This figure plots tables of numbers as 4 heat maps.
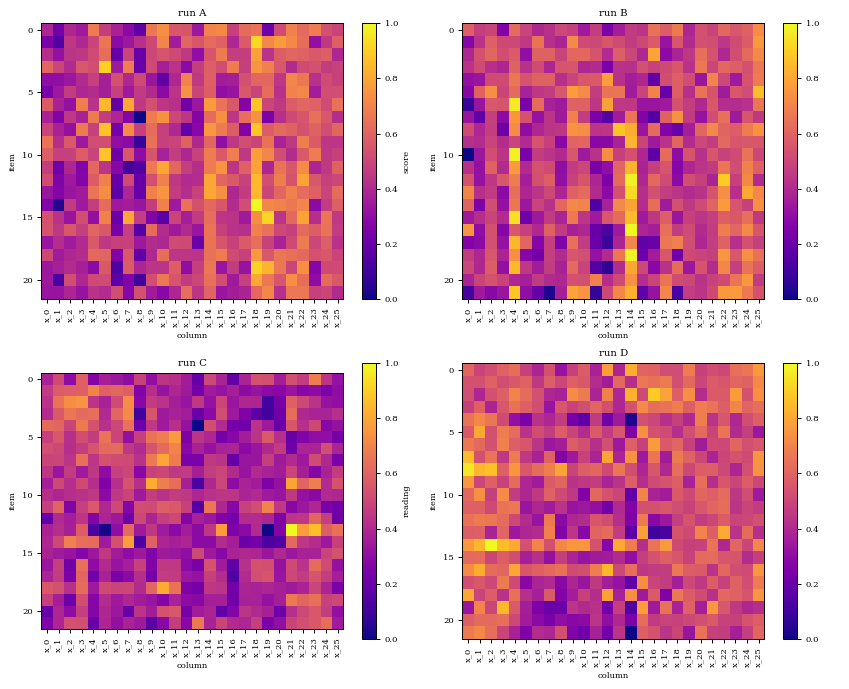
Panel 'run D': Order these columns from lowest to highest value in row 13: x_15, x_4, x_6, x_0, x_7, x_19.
x_4, x_6, x_19, x_0, x_7, x_15
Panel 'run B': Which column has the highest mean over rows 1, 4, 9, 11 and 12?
x_14
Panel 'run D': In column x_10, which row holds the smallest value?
4
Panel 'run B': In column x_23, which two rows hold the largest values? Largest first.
21, 20
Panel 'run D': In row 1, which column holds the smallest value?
x_12
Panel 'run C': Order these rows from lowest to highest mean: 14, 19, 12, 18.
12, 19, 14, 18
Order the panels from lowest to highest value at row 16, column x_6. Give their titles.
run A, run C, run B, run D
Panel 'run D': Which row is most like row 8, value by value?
16
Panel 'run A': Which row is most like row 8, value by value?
6
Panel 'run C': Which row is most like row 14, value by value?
3
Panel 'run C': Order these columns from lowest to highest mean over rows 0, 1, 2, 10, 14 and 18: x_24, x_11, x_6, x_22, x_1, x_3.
x_24, x_22, x_11, x_6, x_1, x_3
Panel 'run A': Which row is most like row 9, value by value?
16
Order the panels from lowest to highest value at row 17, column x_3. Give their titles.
run B, run A, run C, run D
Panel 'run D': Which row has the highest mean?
14
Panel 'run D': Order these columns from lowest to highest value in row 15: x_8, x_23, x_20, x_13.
x_13, x_8, x_23, x_20
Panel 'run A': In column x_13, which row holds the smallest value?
17
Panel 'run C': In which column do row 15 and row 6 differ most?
x_11
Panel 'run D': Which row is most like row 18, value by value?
7
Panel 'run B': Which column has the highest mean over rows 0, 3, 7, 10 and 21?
x_4
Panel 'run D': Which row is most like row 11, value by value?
15
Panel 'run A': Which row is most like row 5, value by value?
4
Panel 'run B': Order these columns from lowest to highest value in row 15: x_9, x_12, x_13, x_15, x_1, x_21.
x_15, x_1, x_21, x_12, x_13, x_9
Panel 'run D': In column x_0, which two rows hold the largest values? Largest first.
8, 7
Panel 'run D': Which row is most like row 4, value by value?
21
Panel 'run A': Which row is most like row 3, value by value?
10
